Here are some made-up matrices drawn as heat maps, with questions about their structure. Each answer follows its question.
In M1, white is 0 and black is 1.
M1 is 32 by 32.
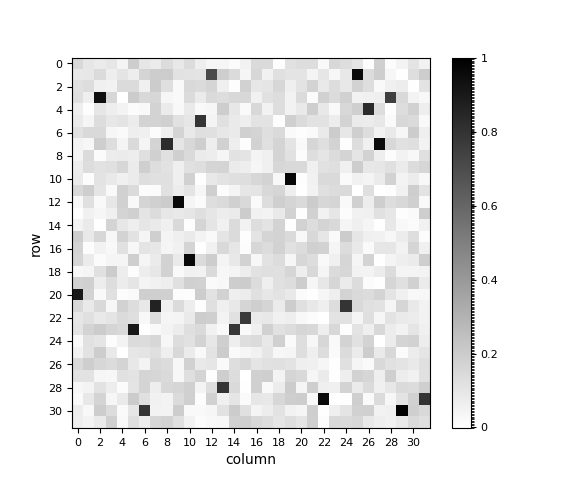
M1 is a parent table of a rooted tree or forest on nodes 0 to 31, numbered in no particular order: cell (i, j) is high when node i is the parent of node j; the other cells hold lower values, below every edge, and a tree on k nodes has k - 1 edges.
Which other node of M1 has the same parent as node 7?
24
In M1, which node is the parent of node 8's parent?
21
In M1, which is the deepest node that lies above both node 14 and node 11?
23
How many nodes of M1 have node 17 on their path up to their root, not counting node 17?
2
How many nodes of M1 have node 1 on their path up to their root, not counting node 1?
3
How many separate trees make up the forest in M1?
10
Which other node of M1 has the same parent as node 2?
28
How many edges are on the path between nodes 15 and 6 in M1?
4
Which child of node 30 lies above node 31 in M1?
29
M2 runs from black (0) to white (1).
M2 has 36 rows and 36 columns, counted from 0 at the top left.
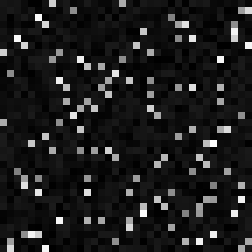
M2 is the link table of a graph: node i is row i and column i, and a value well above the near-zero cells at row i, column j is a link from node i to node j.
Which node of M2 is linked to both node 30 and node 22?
node 28
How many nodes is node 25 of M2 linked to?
4
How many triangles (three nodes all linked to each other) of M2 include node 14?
2
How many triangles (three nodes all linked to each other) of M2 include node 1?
1
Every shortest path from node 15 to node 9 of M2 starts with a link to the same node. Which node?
node 11
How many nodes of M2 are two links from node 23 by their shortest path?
3
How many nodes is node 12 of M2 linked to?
5
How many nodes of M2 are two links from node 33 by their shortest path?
7
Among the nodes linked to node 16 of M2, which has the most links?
node 34
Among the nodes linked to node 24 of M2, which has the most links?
node 27
